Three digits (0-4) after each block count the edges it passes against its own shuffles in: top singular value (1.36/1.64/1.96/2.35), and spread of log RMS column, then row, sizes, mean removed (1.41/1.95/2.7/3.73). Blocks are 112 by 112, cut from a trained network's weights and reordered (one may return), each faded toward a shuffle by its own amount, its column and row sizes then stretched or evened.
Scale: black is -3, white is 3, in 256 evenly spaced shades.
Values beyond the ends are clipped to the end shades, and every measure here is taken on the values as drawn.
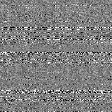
4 1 4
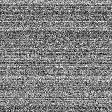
4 0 1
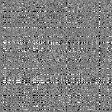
4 3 4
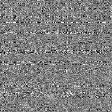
2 1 4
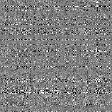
0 3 4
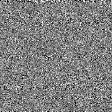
1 1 3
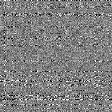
3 1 4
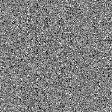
1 2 0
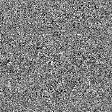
0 1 2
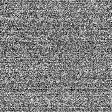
2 1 0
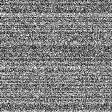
4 1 0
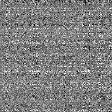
2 3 3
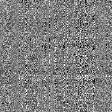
0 4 1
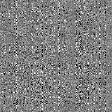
1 4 2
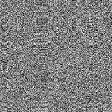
4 1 1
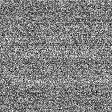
1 0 1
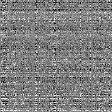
4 4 3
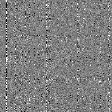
2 3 1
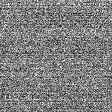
2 0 1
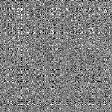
4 3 3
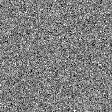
1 0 0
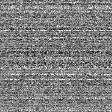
4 2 3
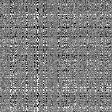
4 4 2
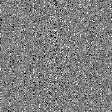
0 3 0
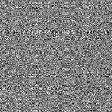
4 1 3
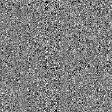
0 3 1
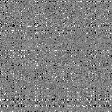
4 2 3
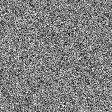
0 0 0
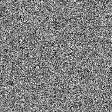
0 1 0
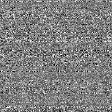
0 2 4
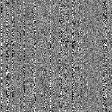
3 4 1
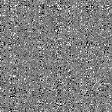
2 3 2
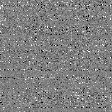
0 2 3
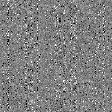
3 3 0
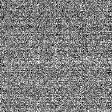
2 3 0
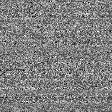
0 0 3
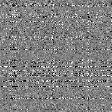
3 2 4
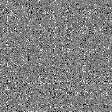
1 2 2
